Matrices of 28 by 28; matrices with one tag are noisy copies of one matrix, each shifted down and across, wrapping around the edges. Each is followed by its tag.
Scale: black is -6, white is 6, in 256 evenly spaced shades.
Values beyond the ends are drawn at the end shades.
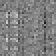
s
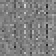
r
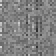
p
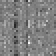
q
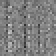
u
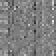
s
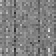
r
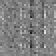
q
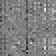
s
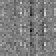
q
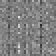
r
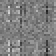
s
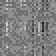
p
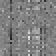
s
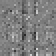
q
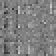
q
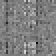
s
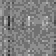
p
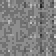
q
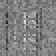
s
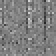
u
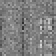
s
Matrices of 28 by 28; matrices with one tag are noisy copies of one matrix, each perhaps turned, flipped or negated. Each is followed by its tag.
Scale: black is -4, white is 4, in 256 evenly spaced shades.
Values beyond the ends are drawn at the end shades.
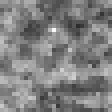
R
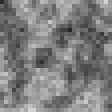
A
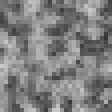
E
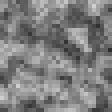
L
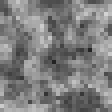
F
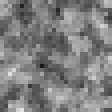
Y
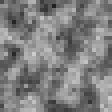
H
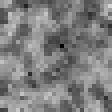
Y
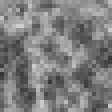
R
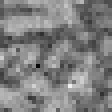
R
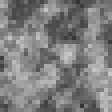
A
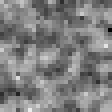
E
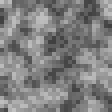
Y
